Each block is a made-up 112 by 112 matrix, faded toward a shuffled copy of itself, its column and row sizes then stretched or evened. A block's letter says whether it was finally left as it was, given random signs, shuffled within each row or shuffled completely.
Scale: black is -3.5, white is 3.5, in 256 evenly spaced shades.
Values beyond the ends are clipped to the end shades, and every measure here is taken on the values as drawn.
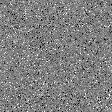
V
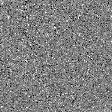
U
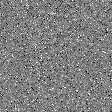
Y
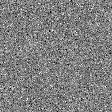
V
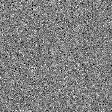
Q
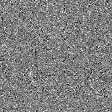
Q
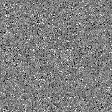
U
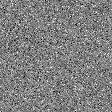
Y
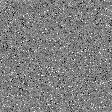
Y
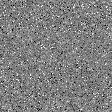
V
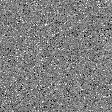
V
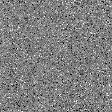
Q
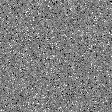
Y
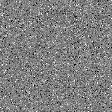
U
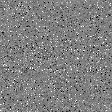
Q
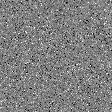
Y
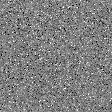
Y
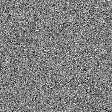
V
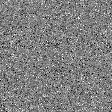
V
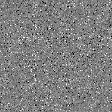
U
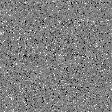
U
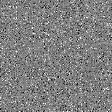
U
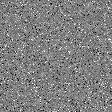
V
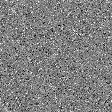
Y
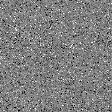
Q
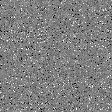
U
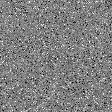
V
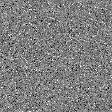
Q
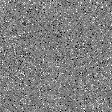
U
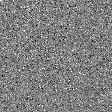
Q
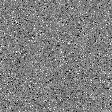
V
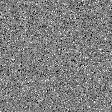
V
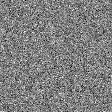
V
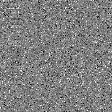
U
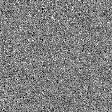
Q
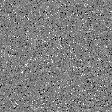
U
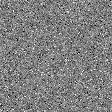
Y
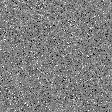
Y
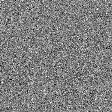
V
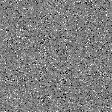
Q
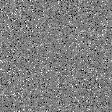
Q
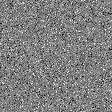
Y
